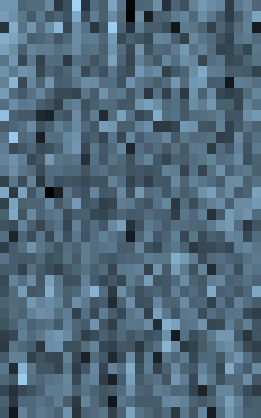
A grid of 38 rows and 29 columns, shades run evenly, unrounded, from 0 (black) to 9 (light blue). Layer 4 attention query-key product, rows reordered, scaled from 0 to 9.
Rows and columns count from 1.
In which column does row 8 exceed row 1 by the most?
15
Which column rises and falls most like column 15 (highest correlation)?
8
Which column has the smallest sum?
12
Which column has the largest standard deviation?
2
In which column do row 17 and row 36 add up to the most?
26
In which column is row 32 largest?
19
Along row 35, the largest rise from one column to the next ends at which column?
3
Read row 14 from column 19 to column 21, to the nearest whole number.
4 5 4
